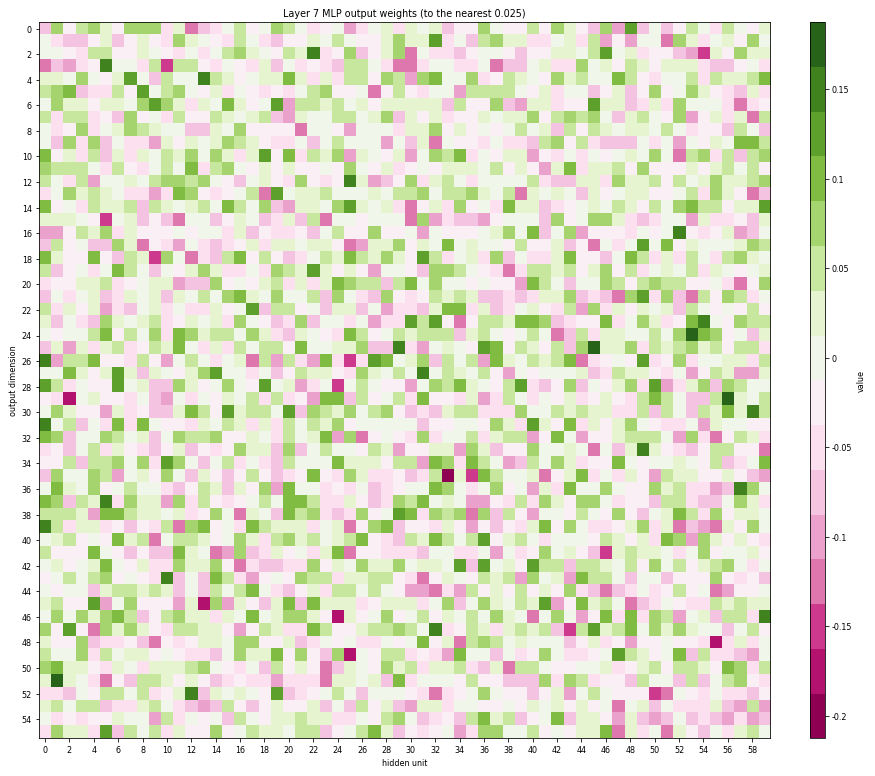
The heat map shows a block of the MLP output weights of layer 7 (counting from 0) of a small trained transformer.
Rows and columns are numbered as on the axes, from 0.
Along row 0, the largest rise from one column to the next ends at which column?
48
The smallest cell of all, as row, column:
35, 33
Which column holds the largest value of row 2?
22
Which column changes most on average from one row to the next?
25
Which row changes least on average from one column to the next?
8
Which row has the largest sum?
4
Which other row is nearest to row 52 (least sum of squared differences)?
54
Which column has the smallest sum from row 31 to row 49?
9
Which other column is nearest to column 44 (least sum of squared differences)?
26
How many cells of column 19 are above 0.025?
13
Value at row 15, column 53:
-0.1
